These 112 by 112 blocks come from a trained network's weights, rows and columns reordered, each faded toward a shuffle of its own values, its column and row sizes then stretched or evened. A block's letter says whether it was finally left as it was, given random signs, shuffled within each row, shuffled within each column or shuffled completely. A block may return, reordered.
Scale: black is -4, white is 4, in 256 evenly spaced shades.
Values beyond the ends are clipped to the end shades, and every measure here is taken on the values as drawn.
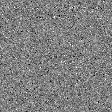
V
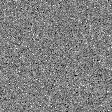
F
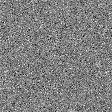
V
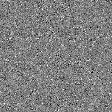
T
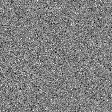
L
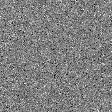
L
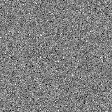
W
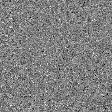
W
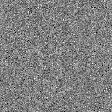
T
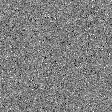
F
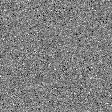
V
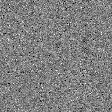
T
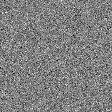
W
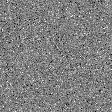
F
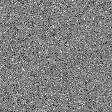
L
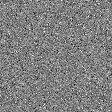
F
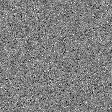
F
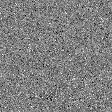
V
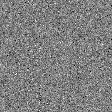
L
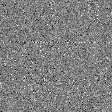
W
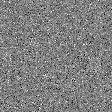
V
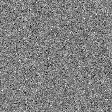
L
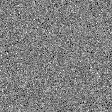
L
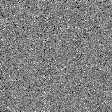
W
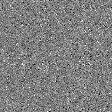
T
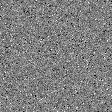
F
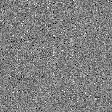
T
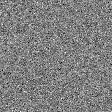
F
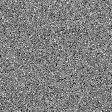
F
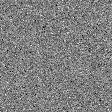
F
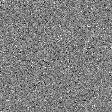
T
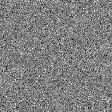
T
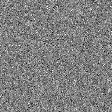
T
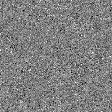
T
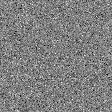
V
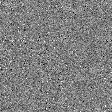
W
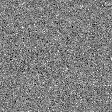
V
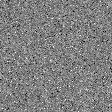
F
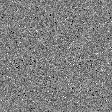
W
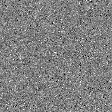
W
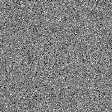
T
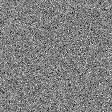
F
